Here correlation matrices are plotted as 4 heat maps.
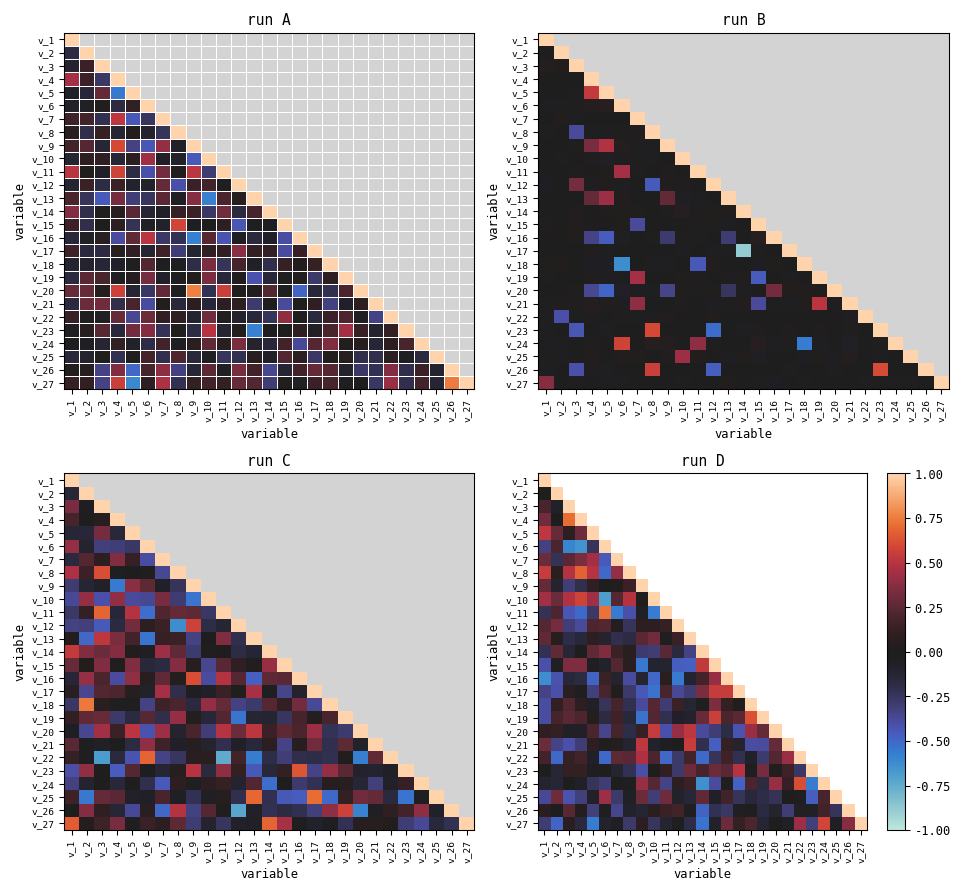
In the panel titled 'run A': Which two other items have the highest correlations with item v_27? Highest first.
v_26, v_4
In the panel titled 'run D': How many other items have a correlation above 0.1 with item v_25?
7
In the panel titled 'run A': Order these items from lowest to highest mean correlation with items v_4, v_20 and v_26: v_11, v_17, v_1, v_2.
v_17, v_2, v_1, v_11
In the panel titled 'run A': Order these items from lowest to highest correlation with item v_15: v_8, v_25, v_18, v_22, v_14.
v_14, v_18, v_25, v_22, v_8
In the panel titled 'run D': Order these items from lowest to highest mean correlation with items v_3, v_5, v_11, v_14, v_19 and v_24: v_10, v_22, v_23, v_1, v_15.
v_22, v_1, v_23, v_10, v_15
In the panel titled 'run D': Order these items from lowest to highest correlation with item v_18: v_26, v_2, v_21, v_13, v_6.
v_21, v_6, v_13, v_26, v_2
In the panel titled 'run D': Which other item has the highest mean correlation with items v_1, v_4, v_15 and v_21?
v_8
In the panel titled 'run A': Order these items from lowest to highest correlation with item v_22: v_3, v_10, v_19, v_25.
v_3, v_25, v_19, v_10
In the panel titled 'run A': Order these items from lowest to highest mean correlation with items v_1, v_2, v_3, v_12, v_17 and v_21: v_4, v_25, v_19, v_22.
v_25, v_22, v_19, v_4
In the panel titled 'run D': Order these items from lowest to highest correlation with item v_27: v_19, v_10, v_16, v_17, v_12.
v_10, v_19, v_12, v_17, v_16
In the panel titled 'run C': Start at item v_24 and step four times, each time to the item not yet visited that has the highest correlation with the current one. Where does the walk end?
v_3
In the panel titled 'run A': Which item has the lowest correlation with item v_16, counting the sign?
v_9
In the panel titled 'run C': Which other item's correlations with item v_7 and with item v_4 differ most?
v_16
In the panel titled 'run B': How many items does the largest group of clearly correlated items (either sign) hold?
6
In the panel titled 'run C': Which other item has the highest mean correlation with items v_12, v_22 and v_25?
v_6
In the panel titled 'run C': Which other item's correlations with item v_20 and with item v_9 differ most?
v_13
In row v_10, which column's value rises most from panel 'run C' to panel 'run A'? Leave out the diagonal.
v_6
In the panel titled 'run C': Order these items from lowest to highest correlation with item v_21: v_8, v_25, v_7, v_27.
v_8, v_27, v_7, v_25
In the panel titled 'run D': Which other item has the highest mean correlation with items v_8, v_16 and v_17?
v_15
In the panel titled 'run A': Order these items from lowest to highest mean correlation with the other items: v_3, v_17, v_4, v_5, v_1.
v_5, v_3, v_17, v_1, v_4
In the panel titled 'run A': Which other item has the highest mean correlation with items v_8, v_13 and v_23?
v_15
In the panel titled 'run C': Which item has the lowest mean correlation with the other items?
v_22
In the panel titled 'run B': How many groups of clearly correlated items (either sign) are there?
8
